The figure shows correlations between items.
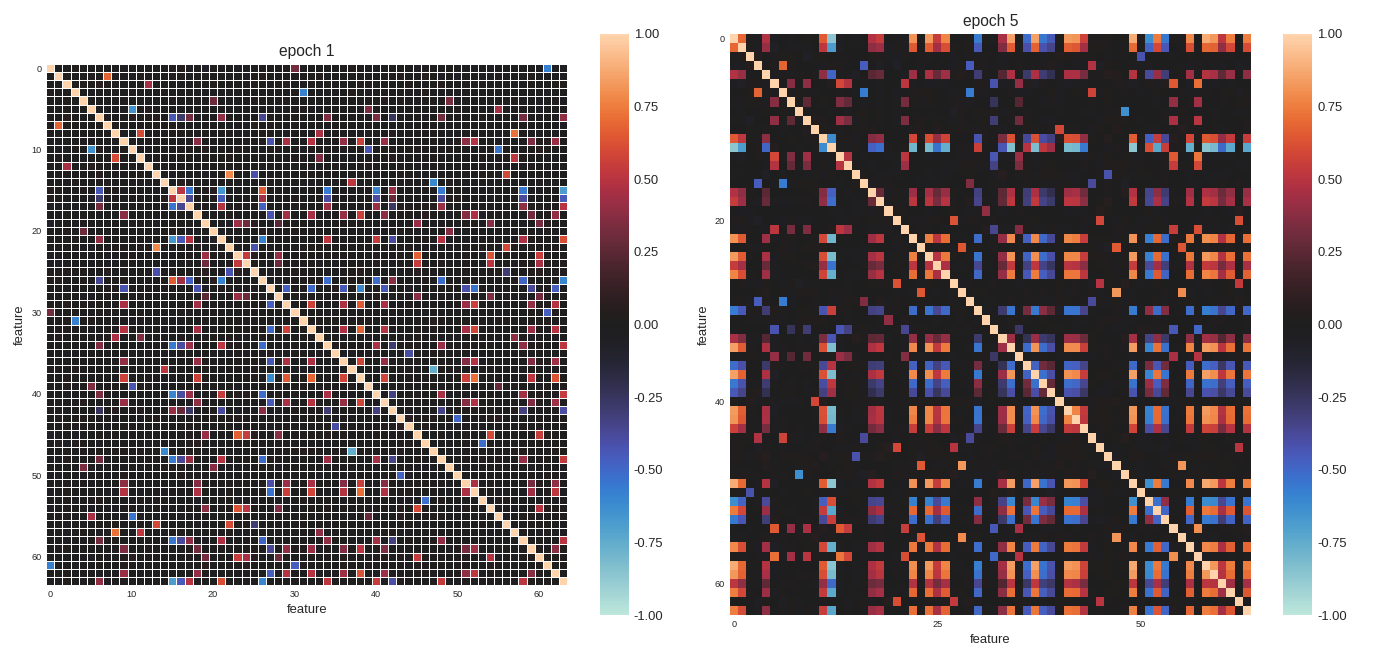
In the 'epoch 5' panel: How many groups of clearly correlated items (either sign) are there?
10
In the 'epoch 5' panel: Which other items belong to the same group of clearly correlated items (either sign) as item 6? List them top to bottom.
3, 16, 29, 44
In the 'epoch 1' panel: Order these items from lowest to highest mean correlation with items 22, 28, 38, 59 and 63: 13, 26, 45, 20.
26, 20, 45, 13
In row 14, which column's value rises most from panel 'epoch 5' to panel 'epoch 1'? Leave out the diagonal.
37
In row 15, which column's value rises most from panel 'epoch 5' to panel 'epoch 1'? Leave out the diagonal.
26
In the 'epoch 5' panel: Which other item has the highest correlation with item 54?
57
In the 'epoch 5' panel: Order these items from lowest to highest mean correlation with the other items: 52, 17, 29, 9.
29, 9, 17, 52
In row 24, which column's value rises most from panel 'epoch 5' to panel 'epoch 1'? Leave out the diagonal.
12
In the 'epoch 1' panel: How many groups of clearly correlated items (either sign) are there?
15
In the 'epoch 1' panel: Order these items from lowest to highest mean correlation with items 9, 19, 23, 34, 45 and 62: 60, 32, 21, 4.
4, 21, 32, 60
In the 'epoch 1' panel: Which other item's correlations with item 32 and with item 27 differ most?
38
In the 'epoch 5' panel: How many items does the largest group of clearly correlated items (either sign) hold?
31
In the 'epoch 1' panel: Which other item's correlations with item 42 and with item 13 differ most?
22
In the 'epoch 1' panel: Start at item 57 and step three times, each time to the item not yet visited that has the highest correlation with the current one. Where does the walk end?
33
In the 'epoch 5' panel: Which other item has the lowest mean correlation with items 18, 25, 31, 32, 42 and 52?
12
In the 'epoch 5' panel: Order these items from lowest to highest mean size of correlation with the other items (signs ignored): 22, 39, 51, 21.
21, 39, 51, 22
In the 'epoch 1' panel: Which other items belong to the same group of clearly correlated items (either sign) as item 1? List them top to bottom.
7
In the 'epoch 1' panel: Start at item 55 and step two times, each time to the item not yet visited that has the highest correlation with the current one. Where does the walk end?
39
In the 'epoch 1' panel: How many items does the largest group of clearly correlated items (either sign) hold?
12
